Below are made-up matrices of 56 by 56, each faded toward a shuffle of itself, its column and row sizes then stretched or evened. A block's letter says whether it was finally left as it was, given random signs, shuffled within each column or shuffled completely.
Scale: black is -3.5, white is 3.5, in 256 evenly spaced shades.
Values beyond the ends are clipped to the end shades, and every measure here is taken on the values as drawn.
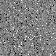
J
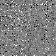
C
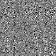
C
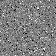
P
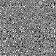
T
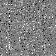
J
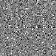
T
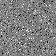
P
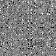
T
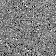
P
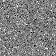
P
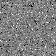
P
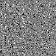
C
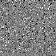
C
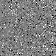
J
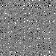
C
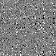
C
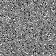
P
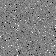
P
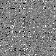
C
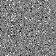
J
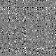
T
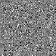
T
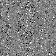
J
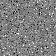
P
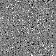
J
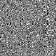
T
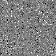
J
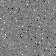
P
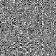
T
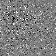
C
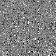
C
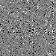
C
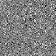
T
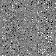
J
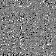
C
